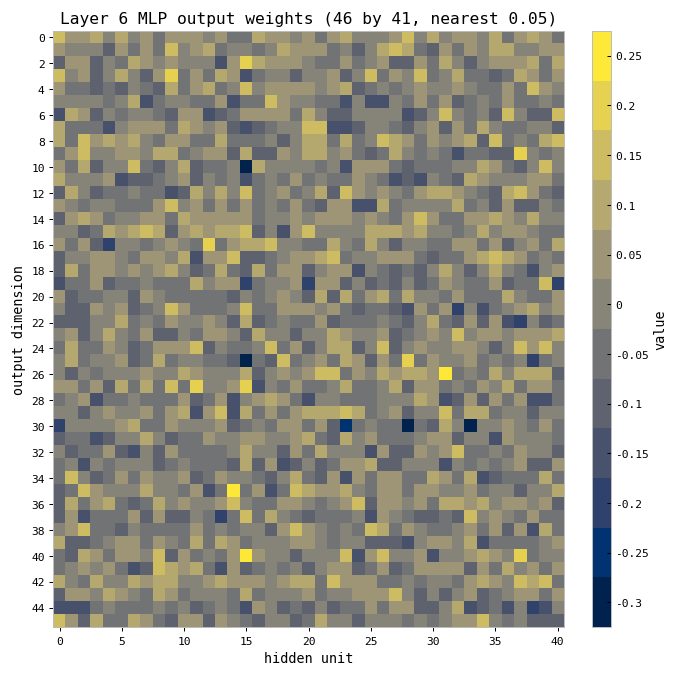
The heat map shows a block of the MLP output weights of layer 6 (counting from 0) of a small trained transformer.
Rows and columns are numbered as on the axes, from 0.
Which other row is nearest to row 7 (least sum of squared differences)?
45
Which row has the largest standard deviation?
30
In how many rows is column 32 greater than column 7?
19
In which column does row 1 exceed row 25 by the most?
15
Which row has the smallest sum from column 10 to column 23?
44
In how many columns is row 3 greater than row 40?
16
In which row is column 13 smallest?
37
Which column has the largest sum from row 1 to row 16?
20
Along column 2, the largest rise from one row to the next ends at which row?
38
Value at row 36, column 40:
-0.1
